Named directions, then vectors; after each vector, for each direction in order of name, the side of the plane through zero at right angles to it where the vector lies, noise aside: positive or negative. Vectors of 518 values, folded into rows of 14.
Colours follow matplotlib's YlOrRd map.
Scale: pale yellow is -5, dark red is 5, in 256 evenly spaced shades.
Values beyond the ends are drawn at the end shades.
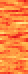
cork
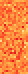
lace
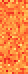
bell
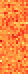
negative, positive, negative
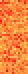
positive, positive, positive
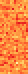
positive, negative, negative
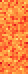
negative, negative, negative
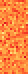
positive, positive, negative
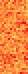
positive, negative, negative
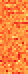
positive, negative, positive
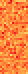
negative, negative, positive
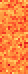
negative, negative, negative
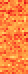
positive, positive, positive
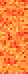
positive, positive, negative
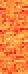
negative, negative, positive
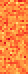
positive, positive, negative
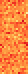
positive, negative, negative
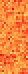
positive, negative, negative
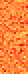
negative, negative, positive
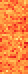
negative, negative, negative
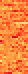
negative, positive, negative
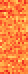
positive, positive, positive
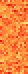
negative, positive, negative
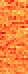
negative, negative, positive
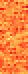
negative, negative, positive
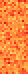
positive, positive, negative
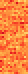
negative, negative, positive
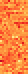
positive, negative, positive
